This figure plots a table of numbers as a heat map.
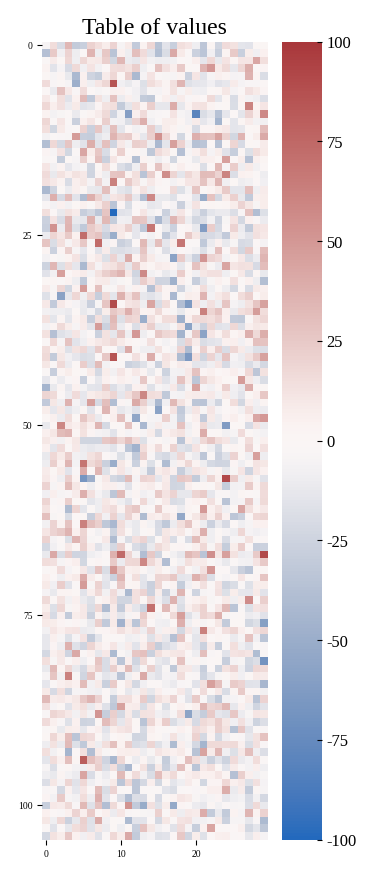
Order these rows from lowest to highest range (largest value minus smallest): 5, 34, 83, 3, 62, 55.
3, 62, 83, 55, 5, 34
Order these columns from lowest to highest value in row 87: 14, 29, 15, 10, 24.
29, 15, 14, 24, 10
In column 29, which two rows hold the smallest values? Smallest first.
81, 76
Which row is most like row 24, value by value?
20
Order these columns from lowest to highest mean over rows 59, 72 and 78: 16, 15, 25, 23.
16, 25, 23, 15
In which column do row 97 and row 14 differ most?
10
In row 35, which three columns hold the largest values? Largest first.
21, 28, 11
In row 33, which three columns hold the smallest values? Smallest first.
2, 17, 7
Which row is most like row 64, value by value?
51
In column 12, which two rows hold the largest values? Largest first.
38, 47
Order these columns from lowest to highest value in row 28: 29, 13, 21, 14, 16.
16, 14, 13, 29, 21
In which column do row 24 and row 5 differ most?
9
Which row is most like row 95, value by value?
72
